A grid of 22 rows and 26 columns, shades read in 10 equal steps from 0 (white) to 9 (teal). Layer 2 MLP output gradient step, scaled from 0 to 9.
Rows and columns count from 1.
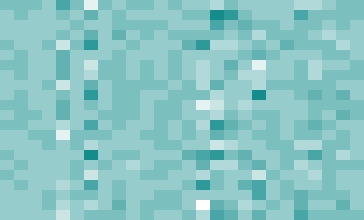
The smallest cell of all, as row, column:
21, 15
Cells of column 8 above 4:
7
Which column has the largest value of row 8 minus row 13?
5
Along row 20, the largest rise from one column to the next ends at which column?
19
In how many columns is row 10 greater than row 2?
6
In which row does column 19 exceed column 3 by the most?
10
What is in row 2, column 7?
6
